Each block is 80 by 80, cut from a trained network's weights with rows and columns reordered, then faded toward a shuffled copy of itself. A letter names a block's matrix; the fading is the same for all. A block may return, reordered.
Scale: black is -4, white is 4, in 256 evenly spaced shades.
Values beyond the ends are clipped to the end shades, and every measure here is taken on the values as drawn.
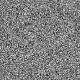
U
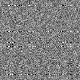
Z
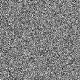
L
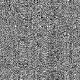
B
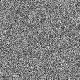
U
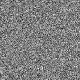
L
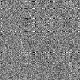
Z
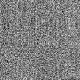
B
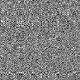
Z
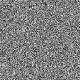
L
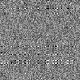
Z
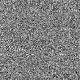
U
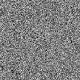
L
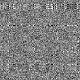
Z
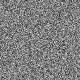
U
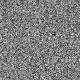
U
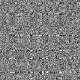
Z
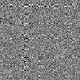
Z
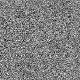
U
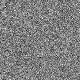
U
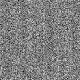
B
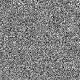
U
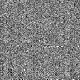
B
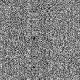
B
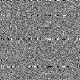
Z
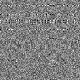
Z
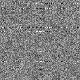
Z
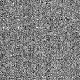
B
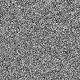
U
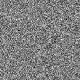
L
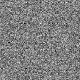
L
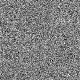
U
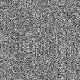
B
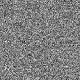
L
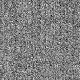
B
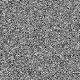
L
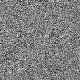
U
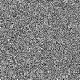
L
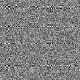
Z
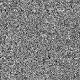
U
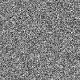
L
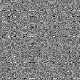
Z
